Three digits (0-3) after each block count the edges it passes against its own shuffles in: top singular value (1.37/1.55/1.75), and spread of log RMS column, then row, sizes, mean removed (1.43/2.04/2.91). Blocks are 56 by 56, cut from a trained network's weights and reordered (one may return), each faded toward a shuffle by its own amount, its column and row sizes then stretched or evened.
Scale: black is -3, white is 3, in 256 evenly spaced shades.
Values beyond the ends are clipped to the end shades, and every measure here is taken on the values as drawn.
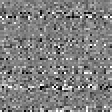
1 1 3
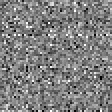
1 1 2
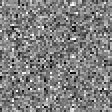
2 1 1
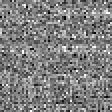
1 1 1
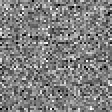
2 0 2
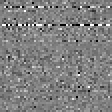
3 0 2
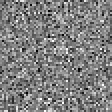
2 1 1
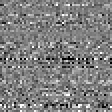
3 0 3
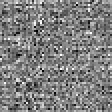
2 2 0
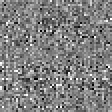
0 0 2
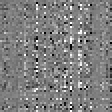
2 3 2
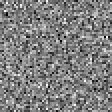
0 0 0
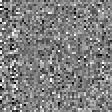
0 2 0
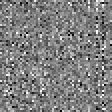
0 2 1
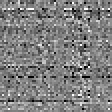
3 2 2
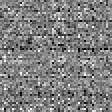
2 2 1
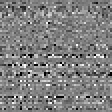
3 1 3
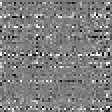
2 2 3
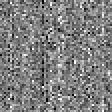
1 2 0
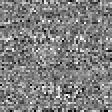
2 0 2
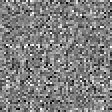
2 1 2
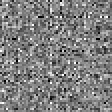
2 1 2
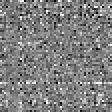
0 2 2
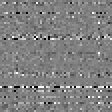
3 0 3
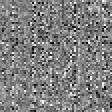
1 3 1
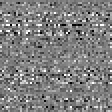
1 0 3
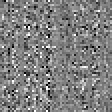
0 3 1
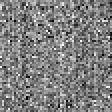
1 0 1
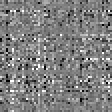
1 2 3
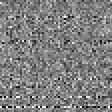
3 0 2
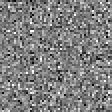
0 2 0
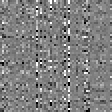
3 3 1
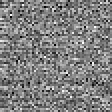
3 0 0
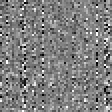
0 3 0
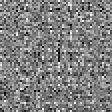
3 2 0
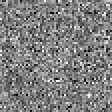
0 0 2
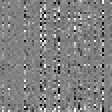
3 3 1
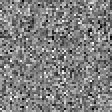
0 1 0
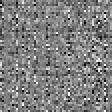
2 3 0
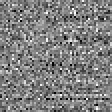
2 1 1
